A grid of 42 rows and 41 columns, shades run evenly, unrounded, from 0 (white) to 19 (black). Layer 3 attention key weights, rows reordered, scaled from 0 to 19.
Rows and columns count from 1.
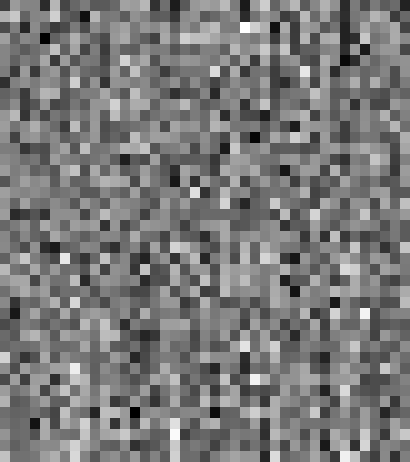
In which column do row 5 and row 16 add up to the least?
8
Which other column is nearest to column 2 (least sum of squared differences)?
38
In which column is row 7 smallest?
31
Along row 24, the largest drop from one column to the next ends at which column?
7
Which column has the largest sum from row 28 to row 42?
33
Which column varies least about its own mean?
10
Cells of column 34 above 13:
6
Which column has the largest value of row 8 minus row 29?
37
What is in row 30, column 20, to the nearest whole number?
12
